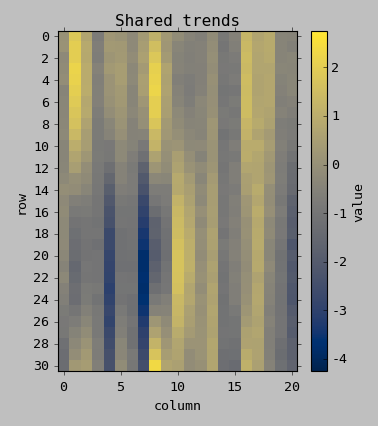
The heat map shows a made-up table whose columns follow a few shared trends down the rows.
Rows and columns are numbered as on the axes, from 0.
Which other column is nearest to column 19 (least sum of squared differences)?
6
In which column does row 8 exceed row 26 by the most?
7
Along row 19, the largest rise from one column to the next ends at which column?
10
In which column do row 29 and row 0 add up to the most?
8
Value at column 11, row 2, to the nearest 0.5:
-0.5
